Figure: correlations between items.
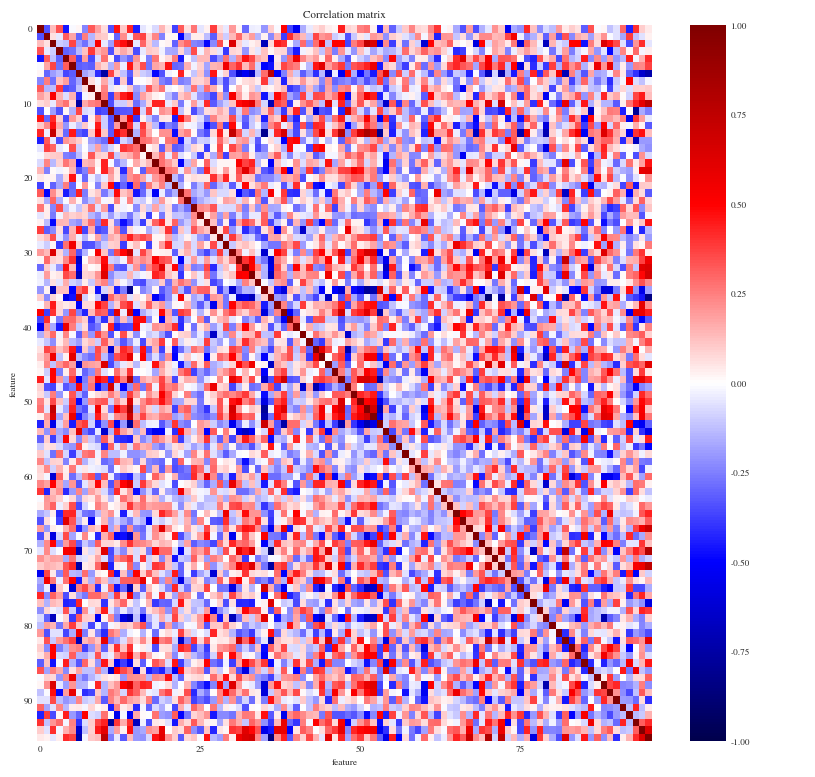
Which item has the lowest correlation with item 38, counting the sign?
53
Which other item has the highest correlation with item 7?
92
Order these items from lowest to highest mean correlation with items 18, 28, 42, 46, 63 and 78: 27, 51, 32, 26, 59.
27, 59, 26, 51, 32
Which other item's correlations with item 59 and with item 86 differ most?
22
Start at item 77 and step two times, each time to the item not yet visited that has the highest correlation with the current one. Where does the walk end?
6
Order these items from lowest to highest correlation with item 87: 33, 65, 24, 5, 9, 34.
34, 9, 24, 33, 65, 5
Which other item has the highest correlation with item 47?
14
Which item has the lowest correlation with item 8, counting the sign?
66
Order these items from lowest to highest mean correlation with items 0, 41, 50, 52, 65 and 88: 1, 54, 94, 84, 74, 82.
54, 1, 82, 74, 84, 94
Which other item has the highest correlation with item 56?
36
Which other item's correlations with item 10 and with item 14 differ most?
85
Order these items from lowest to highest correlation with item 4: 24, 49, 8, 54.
8, 54, 24, 49
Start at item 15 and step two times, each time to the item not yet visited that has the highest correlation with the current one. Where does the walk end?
48
